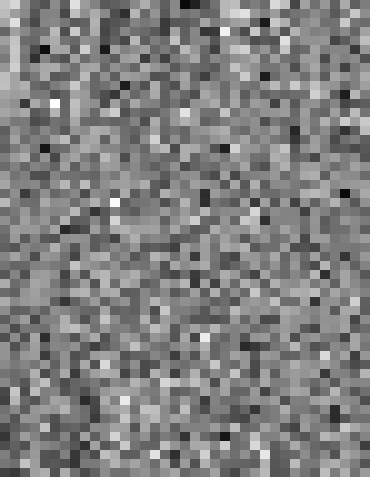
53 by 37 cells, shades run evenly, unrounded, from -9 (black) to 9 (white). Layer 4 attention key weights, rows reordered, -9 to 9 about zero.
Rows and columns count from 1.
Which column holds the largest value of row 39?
14
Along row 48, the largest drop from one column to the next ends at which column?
6
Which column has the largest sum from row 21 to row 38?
26
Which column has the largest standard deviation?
8
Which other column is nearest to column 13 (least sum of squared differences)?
15
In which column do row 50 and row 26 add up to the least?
9
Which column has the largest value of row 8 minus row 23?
24
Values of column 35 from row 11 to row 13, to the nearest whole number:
-7 -4 -2
